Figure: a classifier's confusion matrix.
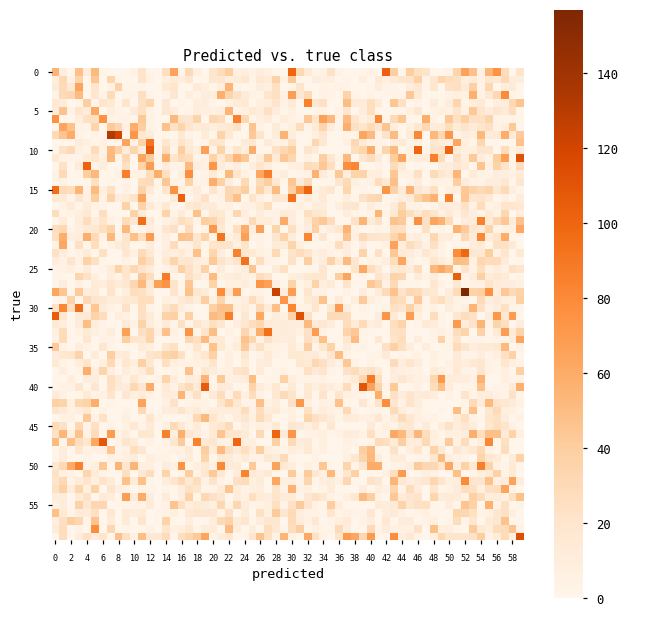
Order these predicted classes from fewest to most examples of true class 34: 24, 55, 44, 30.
55, 30, 44, 24
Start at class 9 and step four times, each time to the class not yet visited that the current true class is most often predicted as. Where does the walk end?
51
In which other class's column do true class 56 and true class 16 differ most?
50
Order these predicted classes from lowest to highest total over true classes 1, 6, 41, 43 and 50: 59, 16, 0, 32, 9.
59, 9, 32, 0, 16
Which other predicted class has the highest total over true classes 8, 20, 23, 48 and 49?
7
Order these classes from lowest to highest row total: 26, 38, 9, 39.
38, 9, 39, 26
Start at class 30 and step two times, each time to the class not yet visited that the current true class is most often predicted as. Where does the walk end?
57
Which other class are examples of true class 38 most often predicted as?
4
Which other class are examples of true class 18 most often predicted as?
41
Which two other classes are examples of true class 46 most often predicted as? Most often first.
28, 14
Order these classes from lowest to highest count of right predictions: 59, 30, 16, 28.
30, 16, 59, 28
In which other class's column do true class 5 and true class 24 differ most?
44
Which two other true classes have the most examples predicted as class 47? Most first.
6, 16
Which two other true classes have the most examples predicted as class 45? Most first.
31, 15
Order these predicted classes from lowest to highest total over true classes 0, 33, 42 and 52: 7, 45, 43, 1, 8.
8, 7, 45, 1, 43
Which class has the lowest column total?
13
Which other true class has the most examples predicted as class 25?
10
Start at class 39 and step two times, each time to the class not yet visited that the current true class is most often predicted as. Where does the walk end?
19
